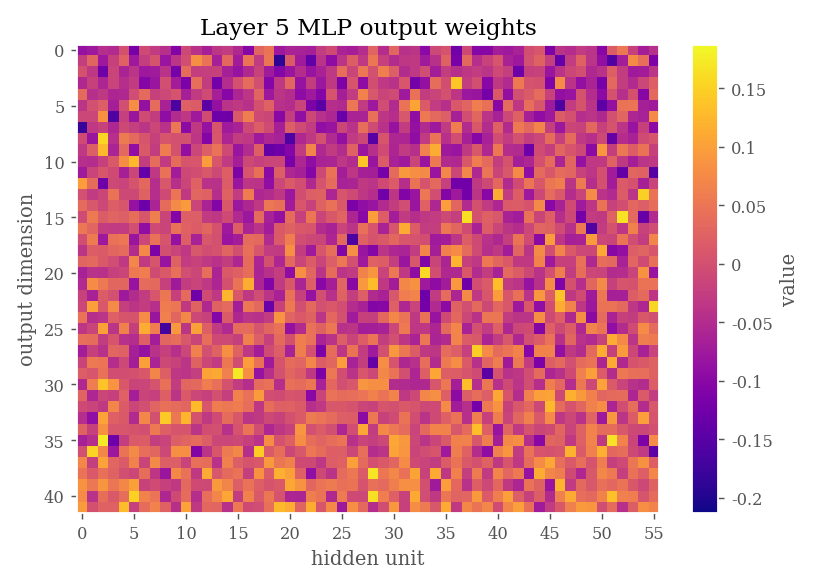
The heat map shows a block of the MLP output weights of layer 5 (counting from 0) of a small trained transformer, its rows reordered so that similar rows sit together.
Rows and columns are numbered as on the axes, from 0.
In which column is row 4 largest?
27
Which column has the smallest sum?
23
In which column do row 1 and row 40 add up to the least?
19
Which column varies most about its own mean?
28
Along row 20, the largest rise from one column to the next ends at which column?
33
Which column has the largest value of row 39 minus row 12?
2
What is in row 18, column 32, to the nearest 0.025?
-0.025
